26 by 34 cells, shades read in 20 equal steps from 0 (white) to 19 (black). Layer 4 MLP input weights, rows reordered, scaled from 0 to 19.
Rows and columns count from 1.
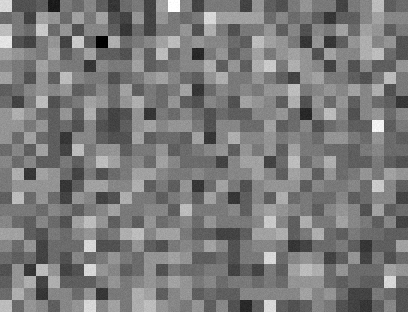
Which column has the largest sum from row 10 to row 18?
6
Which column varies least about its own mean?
16
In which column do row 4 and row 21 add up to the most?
9
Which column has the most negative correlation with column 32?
27
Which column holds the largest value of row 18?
31
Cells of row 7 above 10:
10
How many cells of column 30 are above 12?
4
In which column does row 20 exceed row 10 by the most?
28
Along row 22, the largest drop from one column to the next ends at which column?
23
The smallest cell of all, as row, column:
1, 15
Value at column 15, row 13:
12
